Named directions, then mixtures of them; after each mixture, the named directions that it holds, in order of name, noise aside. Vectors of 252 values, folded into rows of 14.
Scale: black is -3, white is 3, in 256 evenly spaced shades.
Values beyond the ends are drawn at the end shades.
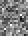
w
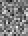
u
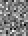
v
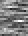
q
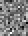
u, v.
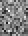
u.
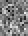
u, w.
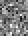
u, w.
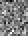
u, v.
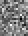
w.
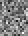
u.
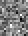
w.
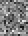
q, u, v.
